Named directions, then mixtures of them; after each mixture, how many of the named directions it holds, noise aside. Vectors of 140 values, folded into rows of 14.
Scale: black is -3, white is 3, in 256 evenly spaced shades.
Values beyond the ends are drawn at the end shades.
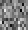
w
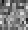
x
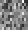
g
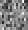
one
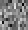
two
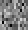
two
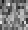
one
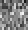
two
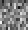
three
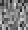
three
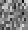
one
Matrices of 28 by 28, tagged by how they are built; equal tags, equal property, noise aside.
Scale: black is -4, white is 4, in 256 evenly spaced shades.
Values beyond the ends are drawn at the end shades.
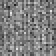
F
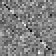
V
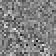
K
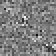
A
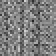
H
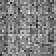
F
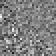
K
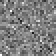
V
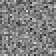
H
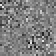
A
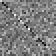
V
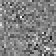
A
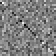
V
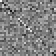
V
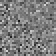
K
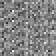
H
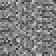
H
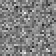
H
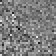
K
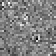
A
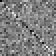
V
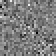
A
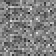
H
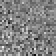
K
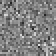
A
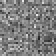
F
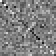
V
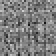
F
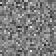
H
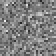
H
